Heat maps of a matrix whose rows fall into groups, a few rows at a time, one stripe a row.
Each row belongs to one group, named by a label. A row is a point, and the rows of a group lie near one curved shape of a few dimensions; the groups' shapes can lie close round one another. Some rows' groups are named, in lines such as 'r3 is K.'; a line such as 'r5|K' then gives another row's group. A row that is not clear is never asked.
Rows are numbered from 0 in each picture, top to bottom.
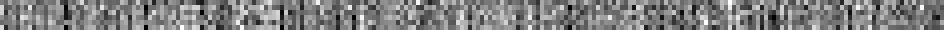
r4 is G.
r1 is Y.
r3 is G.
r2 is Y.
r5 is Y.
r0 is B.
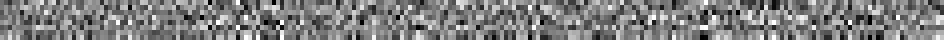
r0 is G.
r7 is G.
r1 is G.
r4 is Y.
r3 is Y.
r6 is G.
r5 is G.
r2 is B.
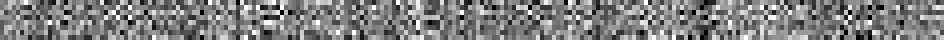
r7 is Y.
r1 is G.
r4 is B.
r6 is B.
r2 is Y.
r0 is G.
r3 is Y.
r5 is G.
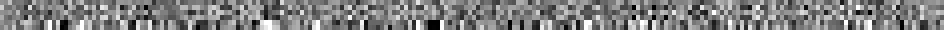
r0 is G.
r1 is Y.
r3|Y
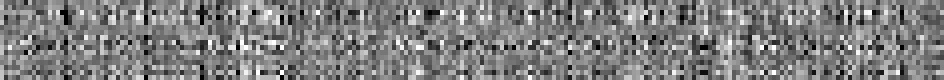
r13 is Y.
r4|Y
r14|G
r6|G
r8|G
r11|G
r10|Y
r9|G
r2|B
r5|G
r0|Y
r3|Y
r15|Y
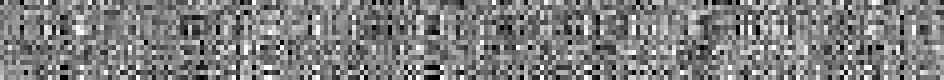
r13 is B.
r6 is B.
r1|Y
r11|B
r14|Y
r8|Y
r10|Y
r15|B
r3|B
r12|Y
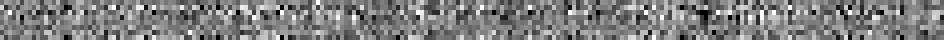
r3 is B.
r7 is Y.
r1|Y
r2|G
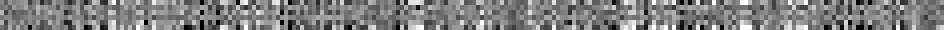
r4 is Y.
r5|Y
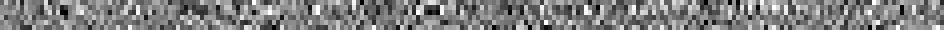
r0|B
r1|B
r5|G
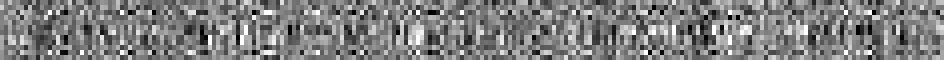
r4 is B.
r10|B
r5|Y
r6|Y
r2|B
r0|G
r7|G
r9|Y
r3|B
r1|Y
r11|Y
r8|G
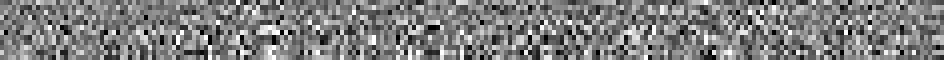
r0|G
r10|B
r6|Y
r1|G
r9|G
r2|B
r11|G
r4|B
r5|B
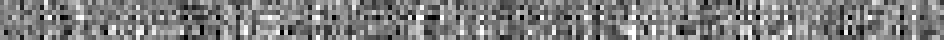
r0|B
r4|B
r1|B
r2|G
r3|B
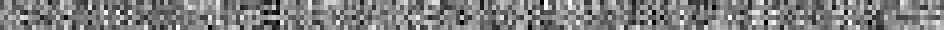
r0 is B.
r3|G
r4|Y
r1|B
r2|Y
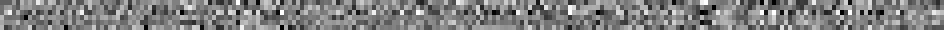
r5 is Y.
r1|B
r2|G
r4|B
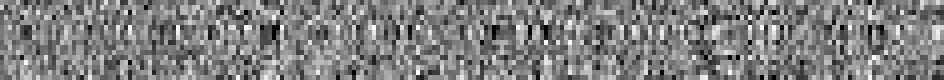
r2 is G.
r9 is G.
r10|B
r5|G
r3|B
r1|Y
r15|G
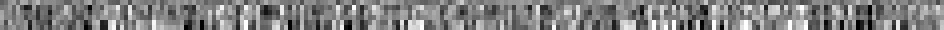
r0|G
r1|Y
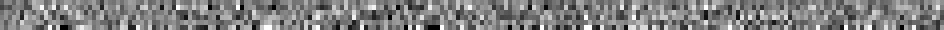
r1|G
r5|B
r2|B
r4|G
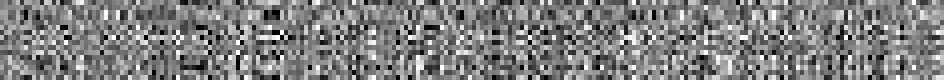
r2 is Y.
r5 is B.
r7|Y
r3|Y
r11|G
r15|G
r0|B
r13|B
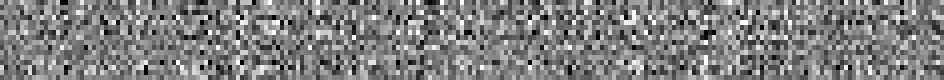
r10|Y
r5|G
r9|B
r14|Y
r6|G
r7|B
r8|G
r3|G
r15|G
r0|B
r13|Y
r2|B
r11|G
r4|Y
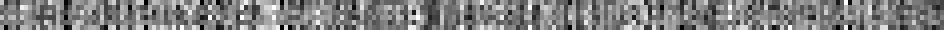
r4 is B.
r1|G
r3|G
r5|Y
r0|Y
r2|B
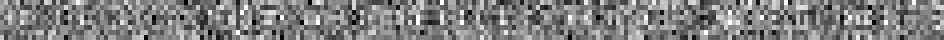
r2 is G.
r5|Y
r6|G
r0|B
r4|B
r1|Y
